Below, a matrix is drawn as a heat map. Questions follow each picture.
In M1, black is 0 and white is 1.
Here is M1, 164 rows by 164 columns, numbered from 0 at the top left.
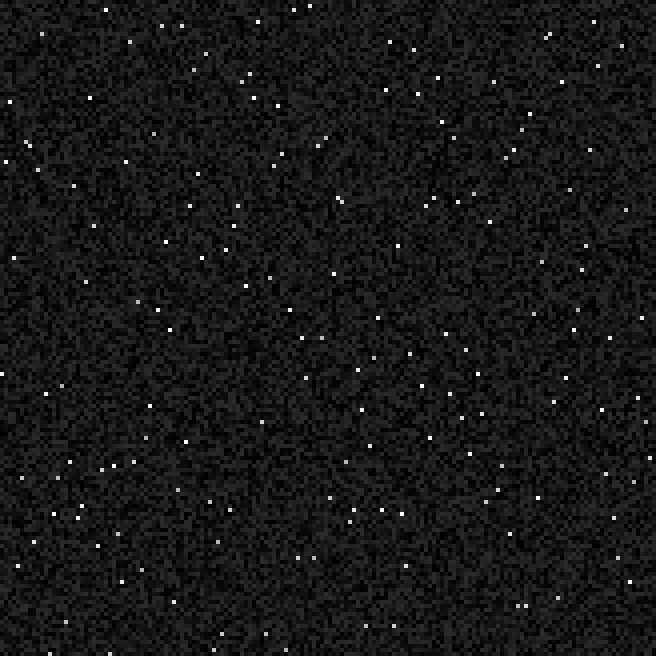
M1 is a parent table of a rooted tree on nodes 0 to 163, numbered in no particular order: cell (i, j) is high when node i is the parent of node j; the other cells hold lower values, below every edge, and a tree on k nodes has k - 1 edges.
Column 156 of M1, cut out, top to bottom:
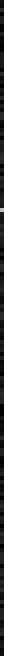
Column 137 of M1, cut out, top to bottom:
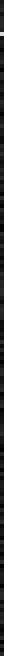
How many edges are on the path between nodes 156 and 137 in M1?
9
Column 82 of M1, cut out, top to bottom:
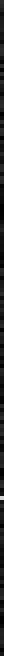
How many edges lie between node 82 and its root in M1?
8
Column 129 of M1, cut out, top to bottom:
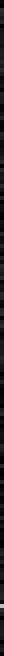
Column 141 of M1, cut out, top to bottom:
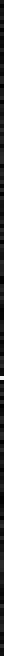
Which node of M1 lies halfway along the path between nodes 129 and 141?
36
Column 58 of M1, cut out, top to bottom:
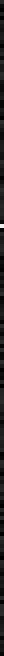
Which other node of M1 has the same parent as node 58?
23
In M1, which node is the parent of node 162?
114
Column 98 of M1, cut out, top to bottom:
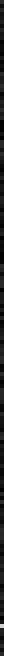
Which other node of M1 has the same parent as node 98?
91
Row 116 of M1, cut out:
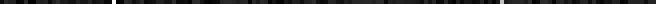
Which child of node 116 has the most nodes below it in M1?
125
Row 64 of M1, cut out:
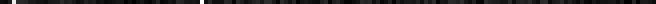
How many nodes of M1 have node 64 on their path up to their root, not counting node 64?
11
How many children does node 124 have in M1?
2
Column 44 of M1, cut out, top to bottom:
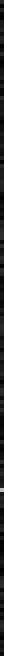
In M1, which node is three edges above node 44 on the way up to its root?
158
